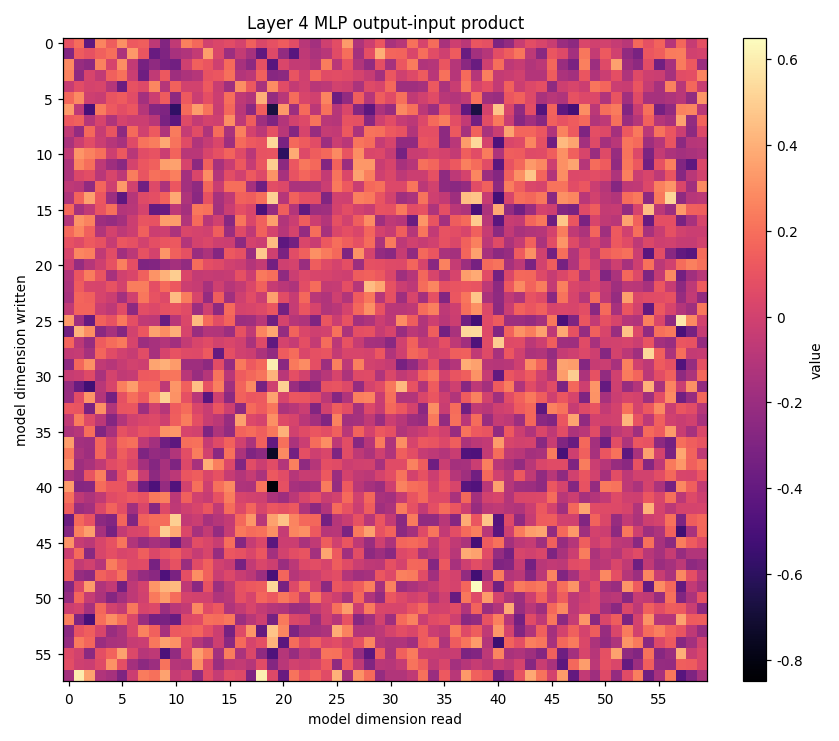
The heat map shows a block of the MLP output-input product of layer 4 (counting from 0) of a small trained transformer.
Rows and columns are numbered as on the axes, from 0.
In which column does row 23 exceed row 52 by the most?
10
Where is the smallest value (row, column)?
40, 19
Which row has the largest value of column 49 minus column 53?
31
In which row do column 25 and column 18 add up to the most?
57
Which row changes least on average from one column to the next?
41
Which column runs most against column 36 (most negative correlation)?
39
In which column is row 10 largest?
21
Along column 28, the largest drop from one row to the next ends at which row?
55
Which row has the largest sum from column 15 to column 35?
44
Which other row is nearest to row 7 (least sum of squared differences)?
45
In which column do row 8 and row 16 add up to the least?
48
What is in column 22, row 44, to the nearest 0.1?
0.3
